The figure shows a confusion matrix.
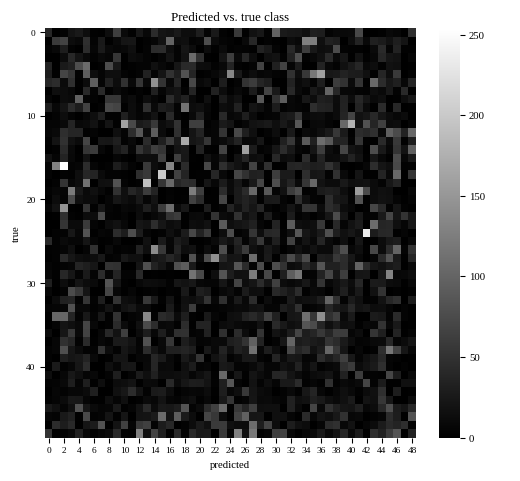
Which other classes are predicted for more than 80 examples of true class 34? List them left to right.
1, 2, 13, 36
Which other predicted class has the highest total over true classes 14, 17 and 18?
15
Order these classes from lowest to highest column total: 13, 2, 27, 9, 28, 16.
28, 9, 16, 13, 2, 27
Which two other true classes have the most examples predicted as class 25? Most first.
48, 28
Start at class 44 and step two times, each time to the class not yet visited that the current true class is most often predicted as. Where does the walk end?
42
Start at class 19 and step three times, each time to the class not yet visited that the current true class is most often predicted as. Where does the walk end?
43
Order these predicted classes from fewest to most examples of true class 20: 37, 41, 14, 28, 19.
28, 14, 37, 19, 41
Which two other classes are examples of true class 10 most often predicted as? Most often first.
40, 33
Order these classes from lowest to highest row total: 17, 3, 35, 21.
3, 35, 21, 17
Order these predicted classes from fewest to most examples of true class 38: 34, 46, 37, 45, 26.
26, 34, 46, 37, 45
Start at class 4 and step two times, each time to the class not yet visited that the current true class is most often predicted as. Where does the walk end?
36
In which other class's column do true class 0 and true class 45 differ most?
23
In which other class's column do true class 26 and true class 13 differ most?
18
